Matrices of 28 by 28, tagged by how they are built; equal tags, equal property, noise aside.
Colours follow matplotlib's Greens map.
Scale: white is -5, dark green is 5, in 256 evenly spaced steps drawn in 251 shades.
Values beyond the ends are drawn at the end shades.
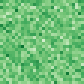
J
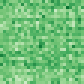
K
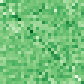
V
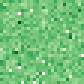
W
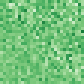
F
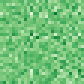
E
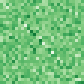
V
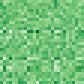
E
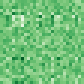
E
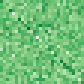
V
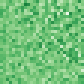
F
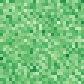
J
